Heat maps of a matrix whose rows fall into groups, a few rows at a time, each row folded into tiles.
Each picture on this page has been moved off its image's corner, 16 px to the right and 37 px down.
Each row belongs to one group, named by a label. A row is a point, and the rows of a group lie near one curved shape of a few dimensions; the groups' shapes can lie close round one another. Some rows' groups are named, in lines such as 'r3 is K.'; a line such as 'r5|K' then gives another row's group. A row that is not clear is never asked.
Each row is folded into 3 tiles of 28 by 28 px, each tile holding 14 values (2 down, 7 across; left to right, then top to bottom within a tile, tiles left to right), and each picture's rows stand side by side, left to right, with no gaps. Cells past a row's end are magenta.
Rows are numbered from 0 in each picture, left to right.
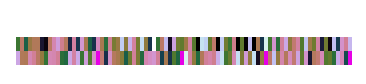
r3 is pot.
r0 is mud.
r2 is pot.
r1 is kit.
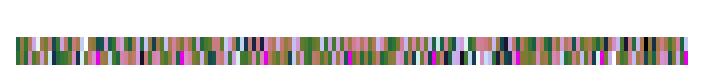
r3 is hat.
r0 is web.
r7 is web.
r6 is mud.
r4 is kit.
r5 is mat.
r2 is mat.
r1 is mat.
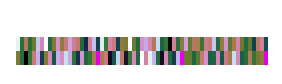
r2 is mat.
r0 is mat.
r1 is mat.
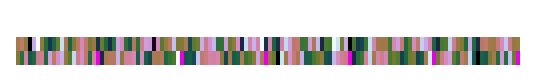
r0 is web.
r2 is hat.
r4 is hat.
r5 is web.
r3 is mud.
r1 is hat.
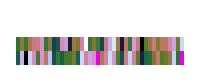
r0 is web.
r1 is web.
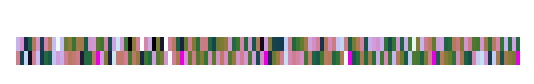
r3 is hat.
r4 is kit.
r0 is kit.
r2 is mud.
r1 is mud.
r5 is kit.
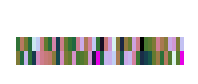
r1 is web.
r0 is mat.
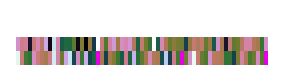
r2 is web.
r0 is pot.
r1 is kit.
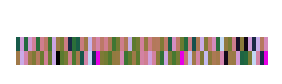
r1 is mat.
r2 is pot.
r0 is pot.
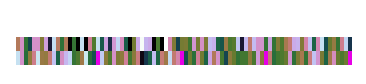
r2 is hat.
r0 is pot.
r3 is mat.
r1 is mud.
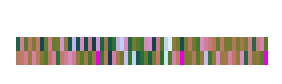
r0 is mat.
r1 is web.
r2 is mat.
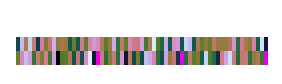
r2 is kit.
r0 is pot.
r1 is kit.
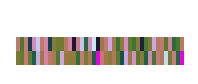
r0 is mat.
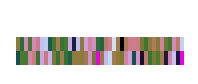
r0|hat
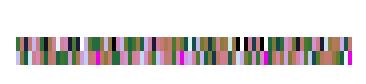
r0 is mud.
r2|mat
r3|hat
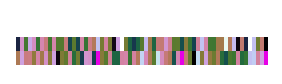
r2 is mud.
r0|pot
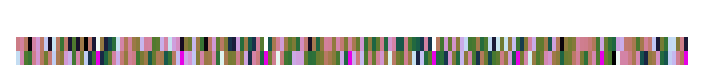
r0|pot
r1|hat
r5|hat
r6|web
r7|mud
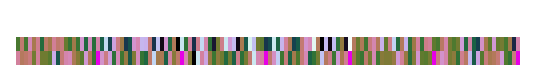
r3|mat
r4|mat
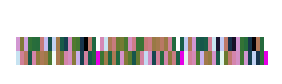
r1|kit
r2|pot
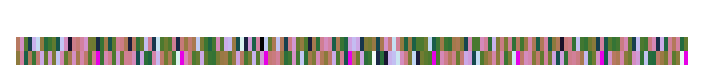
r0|web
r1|hat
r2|mat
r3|hat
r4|kit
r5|hat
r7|hat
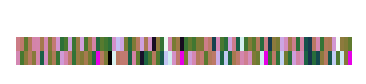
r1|mud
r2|hat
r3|web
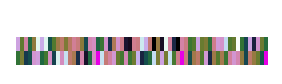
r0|mat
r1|mud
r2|kit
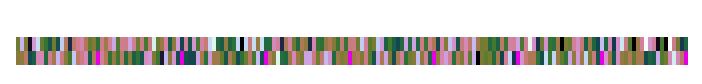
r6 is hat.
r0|web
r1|kit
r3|web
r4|hat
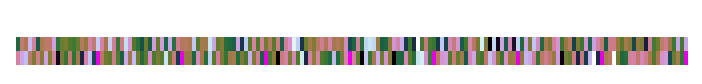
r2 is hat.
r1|hat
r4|mud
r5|mat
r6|pot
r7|web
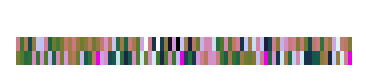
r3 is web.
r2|hat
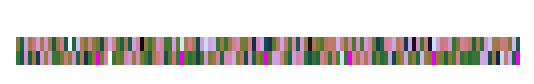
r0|kit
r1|web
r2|mat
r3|web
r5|kit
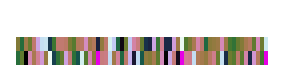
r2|pot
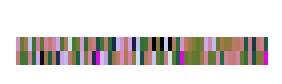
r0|kit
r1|pot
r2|mat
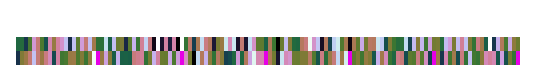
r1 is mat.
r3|mud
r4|hat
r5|kit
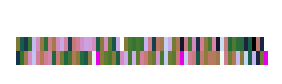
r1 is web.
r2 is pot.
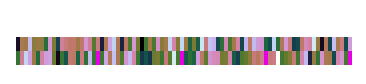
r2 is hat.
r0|web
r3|mat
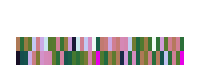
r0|hat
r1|kit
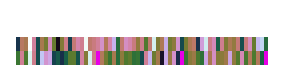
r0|web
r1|kit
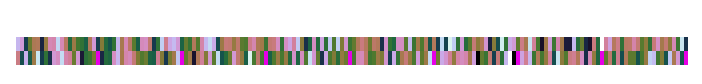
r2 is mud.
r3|kit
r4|hat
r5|pot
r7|kit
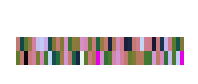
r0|mud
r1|mud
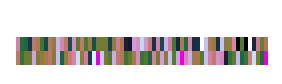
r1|mud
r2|pot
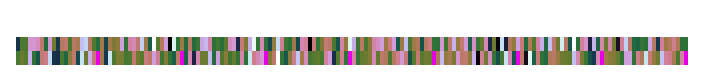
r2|web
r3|web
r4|mat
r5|pot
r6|kit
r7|web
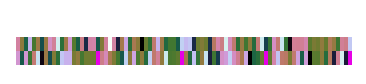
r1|hat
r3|pot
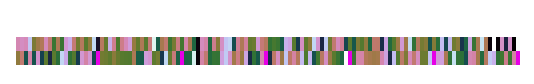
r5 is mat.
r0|kit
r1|kit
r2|kit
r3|hat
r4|hat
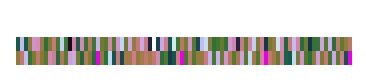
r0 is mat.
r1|kit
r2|web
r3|hat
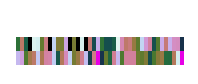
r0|pot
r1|hat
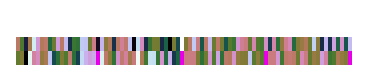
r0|mud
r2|hat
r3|mat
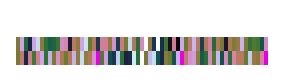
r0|web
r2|hat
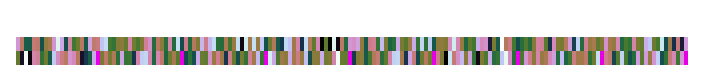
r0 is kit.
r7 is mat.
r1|kit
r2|hat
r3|pot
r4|kit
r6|hat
